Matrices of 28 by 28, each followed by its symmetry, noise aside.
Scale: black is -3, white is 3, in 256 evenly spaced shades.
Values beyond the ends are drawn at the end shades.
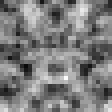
mirrored left to right.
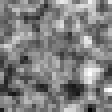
antisymmetric.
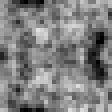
mirrored top to bottom.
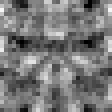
mirrored left to right.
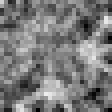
symmetric.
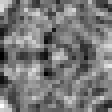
mirrored top to bottom.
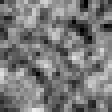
symmetric across the other diagonal.
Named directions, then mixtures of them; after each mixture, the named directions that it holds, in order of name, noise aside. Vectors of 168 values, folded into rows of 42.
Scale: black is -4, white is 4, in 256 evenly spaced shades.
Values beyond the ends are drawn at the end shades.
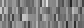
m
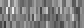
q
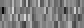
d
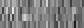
d, m, q.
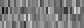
d, q.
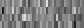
d, m.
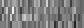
d, m, q.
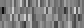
d.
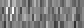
d, m, q.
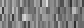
d, m.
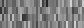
m.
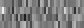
d.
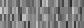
m.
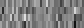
d, m.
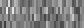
q.
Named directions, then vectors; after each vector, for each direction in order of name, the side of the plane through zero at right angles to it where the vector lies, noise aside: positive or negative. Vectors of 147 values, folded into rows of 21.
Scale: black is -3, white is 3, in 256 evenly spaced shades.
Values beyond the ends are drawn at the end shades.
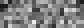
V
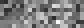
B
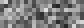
negative, positive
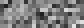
negative, positive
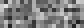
positive, negative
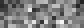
positive, positive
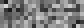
positive, negative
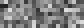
negative, positive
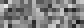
positive, negative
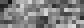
negative, positive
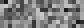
positive, negative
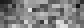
positive, positive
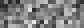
positive, positive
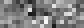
positive, positive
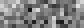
negative, negative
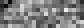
negative, positive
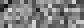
negative, positive
